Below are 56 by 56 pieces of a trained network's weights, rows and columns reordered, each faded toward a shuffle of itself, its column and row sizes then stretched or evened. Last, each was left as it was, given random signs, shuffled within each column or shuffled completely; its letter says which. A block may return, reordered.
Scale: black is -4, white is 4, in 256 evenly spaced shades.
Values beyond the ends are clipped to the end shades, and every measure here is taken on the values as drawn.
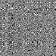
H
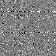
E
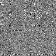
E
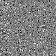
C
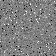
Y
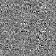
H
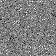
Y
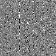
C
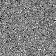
Y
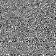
E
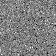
Y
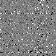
E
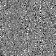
C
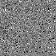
E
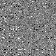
E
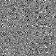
H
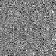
H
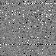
E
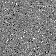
Y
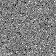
Y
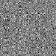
H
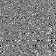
H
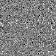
E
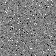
Y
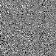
E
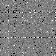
E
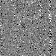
C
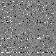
H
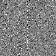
C
